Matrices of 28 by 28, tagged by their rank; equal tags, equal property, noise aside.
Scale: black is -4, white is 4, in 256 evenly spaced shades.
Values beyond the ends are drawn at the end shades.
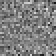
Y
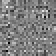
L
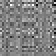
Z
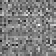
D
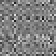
Z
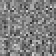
D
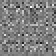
L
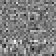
D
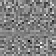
D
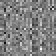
L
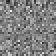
D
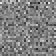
Y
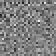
D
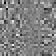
Z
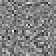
D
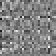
Z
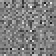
L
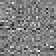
D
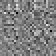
D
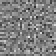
Y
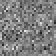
Y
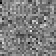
D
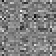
L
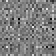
L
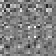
Z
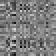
Z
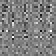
Z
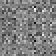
L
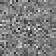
Y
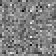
Y
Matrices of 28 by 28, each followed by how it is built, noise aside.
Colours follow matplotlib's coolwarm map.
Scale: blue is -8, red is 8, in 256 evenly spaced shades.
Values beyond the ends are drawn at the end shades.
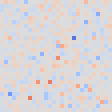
sparse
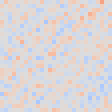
Hankel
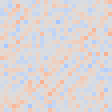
Hankel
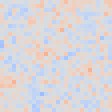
smooth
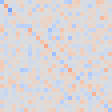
diagonal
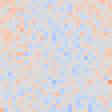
smooth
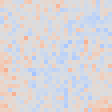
smooth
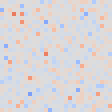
sparse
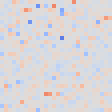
sparse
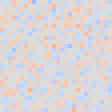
Hankel
